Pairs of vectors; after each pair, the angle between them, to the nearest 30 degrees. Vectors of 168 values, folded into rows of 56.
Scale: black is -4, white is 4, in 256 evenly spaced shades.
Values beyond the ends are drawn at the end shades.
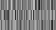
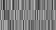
60 degrees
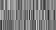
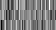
90 degrees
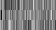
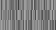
60 degrees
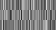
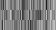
150 degrees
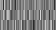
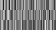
30 degrees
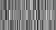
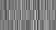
30 degrees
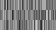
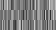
120 degrees
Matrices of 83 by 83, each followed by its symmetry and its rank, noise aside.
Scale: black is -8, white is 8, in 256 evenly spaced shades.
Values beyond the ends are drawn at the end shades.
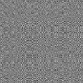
antisymmetric, rank four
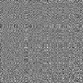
no symmetry, rank six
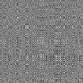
symmetric, rank four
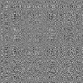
no symmetry, rank six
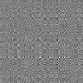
antisymmetric, rank four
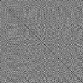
symmetric, rank four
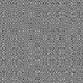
antisymmetric, rank four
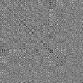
symmetric, rank six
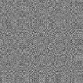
antisymmetric, rank six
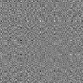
antisymmetric, rank four
